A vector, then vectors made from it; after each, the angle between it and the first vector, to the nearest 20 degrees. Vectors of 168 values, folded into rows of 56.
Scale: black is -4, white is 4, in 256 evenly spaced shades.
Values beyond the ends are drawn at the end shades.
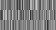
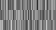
80 degrees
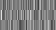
120 degrees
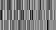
40 degrees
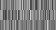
160 degrees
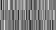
100 degrees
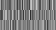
20 degrees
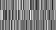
160 degrees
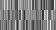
100 degrees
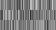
20 degrees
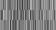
40 degrees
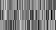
60 degrees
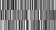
100 degrees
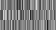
20 degrees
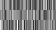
80 degrees
